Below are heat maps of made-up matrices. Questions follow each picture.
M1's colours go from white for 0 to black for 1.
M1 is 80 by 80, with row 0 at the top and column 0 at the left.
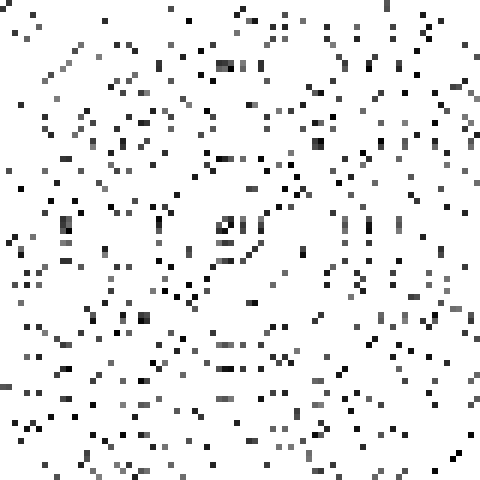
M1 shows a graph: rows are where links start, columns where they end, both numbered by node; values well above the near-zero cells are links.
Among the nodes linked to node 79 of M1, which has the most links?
node 66
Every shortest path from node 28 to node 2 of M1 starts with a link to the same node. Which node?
node 21
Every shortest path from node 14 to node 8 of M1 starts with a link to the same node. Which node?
node 51
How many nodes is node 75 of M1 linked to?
3
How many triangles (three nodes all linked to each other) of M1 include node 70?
3
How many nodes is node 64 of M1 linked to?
2
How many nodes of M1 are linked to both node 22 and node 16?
1
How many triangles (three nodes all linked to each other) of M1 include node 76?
3
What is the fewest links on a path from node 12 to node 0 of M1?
7
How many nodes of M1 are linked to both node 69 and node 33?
3
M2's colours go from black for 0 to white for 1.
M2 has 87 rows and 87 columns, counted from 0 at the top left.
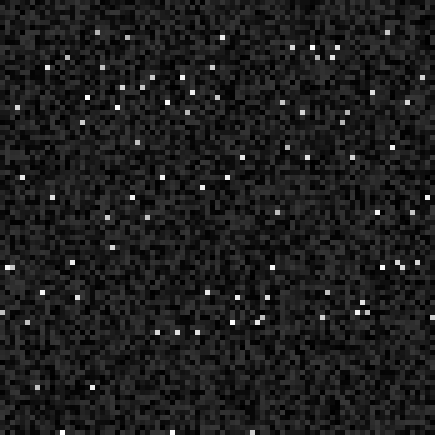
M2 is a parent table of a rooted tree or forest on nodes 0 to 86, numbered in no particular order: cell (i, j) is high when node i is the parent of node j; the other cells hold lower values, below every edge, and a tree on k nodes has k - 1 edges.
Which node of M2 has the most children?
53
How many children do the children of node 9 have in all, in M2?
6
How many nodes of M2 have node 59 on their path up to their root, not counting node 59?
11
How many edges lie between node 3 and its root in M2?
4
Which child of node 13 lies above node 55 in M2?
42
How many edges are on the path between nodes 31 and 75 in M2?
5
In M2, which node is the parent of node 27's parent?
17
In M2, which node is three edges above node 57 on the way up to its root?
19
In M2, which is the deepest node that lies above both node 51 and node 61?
11
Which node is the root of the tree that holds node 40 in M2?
49
